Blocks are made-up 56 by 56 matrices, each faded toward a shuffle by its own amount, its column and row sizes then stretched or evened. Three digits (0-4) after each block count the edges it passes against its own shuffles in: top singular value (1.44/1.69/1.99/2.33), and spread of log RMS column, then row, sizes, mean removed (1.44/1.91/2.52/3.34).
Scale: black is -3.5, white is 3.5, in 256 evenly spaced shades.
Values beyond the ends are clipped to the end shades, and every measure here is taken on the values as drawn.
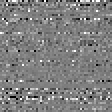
2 0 4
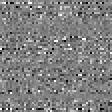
2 0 4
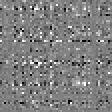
3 3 3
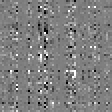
1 4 2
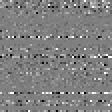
2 0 4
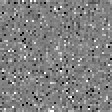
0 0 0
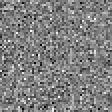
0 1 0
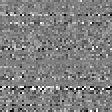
2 0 4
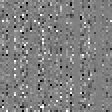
1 4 1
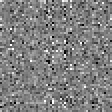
2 2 1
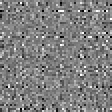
3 2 3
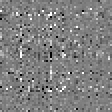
2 2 2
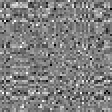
4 0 2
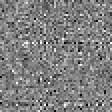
3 2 1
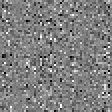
1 3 1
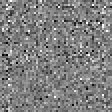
1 2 2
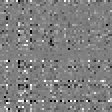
3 2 3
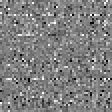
0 1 2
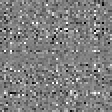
1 2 3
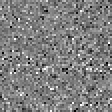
1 0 2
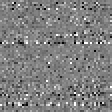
3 1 3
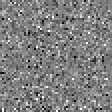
0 1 1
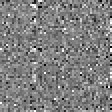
2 2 1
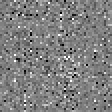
0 2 1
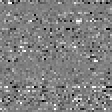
0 0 3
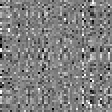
4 3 0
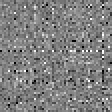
3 2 2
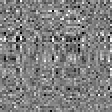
4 2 2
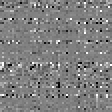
1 2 4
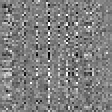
4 3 1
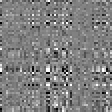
4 4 3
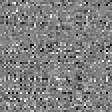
3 1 3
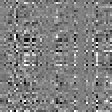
4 4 3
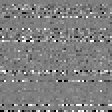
1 0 4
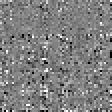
1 3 2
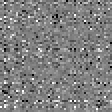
3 1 2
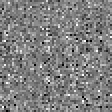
1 2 1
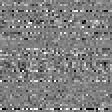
2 0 4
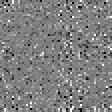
2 2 1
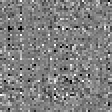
0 3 3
